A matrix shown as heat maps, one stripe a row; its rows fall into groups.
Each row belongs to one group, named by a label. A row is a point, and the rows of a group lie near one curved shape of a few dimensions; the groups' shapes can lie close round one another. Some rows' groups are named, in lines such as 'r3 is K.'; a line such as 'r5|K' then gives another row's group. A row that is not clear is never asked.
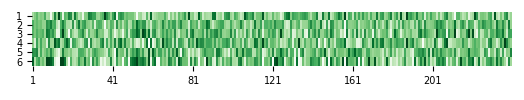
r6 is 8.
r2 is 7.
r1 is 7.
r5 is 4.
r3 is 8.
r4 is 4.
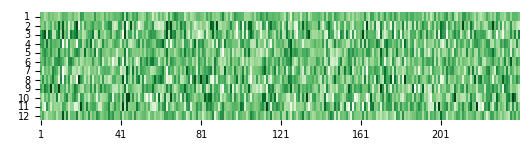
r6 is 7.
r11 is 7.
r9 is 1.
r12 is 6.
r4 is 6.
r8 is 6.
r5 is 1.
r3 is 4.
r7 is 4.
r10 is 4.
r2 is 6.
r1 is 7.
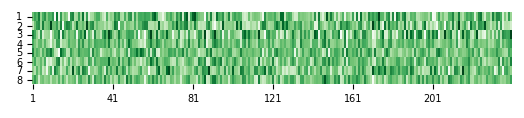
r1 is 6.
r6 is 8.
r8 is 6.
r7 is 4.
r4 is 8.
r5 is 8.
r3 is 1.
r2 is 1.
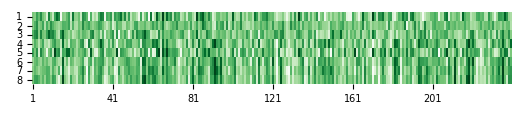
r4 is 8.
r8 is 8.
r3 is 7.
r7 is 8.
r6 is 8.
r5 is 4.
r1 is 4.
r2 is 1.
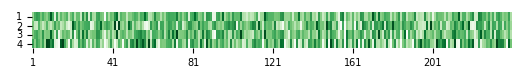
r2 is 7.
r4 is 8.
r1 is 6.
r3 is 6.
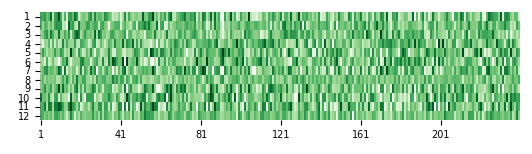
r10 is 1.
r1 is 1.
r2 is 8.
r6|7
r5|8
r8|7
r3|1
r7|6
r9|6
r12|7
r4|4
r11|7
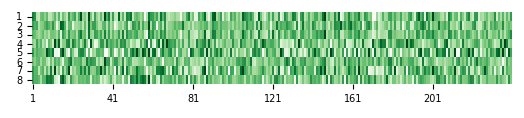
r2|4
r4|4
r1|6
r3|6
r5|8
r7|6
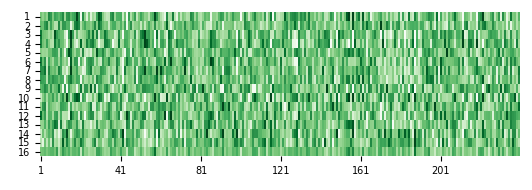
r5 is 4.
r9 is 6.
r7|4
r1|7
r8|4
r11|8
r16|7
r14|7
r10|7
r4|7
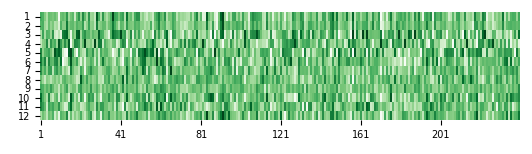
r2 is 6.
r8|7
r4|1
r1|6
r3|1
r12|8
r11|4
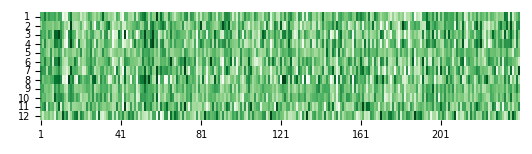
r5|6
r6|1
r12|4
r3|7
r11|4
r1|4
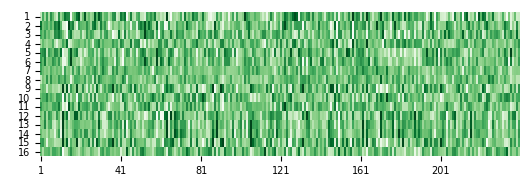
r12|4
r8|1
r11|8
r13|4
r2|8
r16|4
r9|6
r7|8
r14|4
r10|6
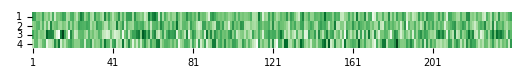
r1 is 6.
